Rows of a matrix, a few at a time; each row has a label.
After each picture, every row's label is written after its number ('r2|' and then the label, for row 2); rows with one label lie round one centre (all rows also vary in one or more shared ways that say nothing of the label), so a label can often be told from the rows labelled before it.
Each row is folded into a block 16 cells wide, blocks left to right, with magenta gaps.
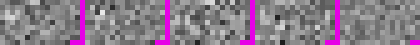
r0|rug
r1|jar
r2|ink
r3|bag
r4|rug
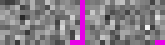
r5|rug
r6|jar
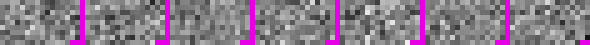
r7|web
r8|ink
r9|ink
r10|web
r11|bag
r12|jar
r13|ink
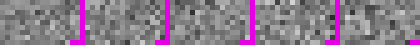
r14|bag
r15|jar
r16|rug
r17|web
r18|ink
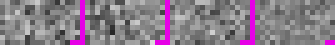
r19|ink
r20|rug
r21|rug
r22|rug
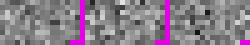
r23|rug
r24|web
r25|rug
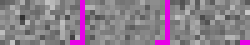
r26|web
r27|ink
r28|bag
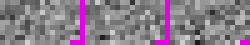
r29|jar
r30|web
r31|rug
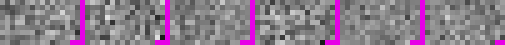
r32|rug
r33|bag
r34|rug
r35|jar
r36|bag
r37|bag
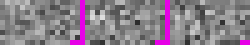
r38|bag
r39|jar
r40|bag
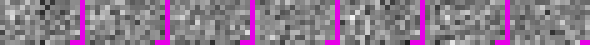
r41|bag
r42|jar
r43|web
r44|ink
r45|ink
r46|jar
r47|bag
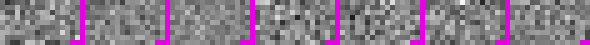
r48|web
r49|bag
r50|web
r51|jar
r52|rug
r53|web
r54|jar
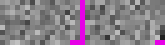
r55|jar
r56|bag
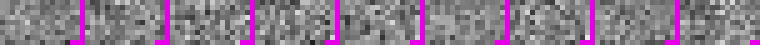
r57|ink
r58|rug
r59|ink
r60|rug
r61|jar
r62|rug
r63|web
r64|ink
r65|rug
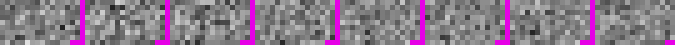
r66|bag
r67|web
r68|ink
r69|rug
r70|rug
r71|bag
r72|rug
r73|rug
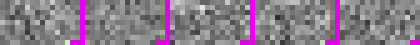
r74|rug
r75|web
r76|jar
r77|rug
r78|rug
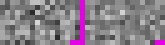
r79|web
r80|jar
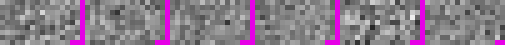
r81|rug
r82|ink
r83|rug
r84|web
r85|rug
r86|bag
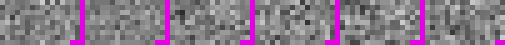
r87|rug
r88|jar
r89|ink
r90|jar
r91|rug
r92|jar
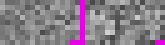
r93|ink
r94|bag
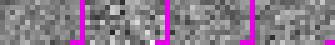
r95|bag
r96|bag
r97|bag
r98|jar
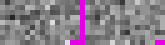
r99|bag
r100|jar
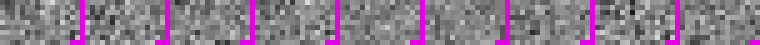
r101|rug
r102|bag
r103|bag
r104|rug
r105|rug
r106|web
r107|rug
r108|ink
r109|rug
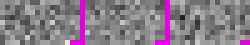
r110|bag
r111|web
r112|web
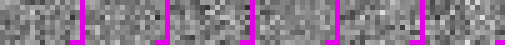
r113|jar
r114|ink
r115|web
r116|ink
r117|ink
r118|rug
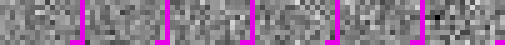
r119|jar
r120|rug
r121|web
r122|ink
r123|rug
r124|ink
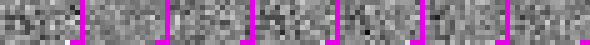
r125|jar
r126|ink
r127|rug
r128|rug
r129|rug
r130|web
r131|web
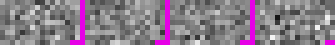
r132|rug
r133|ink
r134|jar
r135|jar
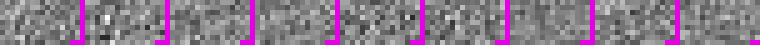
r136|jar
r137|jar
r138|ink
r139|rug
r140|ink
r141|rug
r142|ink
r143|ink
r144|web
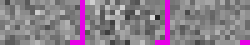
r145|web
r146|rug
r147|rug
